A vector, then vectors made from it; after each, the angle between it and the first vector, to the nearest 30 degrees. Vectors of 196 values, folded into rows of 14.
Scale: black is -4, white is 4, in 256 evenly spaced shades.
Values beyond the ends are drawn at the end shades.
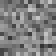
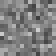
150 degrees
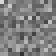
90 degrees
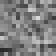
30 degrees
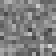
150 degrees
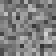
30 degrees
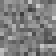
150 degrees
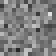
90 degrees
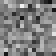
120 degrees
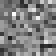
30 degrees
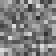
150 degrees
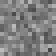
150 degrees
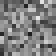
30 degrees
